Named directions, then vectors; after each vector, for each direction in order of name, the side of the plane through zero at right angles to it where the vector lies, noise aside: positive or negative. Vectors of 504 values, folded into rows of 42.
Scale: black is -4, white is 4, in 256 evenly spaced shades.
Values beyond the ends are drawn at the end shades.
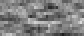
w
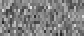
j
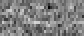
negative, positive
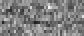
positive, negative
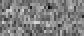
negative, positive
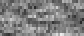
negative, negative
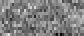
positive, positive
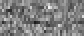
positive, negative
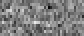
negative, positive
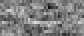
negative, positive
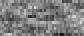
positive, positive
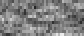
negative, negative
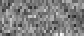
negative, negative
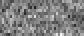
negative, negative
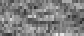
negative, negative
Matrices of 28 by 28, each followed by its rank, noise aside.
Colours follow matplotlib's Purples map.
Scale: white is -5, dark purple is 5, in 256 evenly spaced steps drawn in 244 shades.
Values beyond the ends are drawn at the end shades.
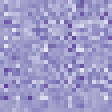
six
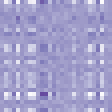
one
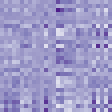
two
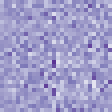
six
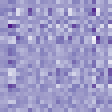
two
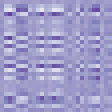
one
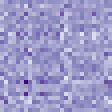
four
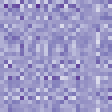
three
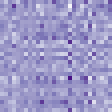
three
